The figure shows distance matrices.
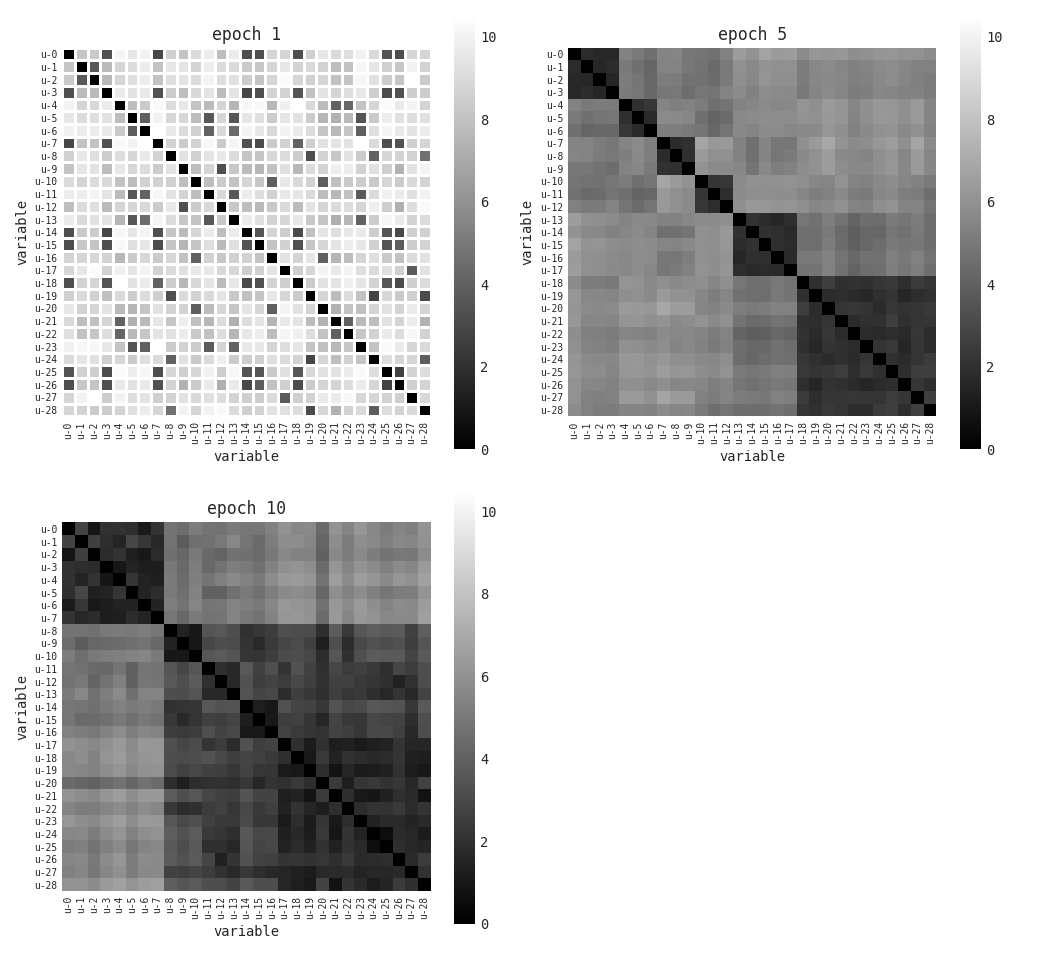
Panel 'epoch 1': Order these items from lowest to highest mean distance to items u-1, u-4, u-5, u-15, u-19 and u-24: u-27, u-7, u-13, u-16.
u-13, u-7, u-16, u-27
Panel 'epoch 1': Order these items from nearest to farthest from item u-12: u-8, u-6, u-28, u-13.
u-13, u-6, u-8, u-28
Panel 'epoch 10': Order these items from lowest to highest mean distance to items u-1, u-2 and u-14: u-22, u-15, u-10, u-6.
u-6, u-15, u-10, u-22
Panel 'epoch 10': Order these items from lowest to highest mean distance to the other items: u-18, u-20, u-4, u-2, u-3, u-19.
u-20, u-19, u-18, u-2, u-3, u-4
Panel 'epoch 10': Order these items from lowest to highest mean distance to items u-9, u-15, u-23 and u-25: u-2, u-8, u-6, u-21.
u-21, u-8, u-2, u-6
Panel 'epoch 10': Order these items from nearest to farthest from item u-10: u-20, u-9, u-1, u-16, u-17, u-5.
u-9, u-20, u-16, u-17, u-1, u-5
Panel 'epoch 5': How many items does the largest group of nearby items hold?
11
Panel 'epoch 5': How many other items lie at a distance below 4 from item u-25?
10
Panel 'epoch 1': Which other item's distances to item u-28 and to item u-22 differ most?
u-19
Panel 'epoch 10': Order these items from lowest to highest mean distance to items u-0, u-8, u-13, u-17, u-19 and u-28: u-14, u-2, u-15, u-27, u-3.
u-27, u-15, u-14, u-2, u-3
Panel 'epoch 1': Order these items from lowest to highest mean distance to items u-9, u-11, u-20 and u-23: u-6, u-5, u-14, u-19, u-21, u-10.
u-5, u-6, u-10, u-21, u-19, u-14
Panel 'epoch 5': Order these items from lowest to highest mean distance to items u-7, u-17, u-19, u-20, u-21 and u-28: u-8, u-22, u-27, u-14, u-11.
u-22, u-27, u-14, u-8, u-11
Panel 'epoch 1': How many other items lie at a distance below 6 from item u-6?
4
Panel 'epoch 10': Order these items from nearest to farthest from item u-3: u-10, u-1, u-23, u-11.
u-1, u-11, u-10, u-23
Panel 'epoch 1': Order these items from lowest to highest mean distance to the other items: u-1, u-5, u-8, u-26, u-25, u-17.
u-26, u-25, u-5, u-8, u-1, u-17
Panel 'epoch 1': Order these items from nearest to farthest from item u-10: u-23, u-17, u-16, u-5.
u-16, u-5, u-23, u-17
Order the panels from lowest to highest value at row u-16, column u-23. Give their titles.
epoch 10, epoch 5, epoch 1
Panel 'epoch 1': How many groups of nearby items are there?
8
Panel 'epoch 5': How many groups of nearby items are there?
6
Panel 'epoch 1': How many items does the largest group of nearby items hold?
8
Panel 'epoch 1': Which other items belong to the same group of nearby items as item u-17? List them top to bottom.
u-27
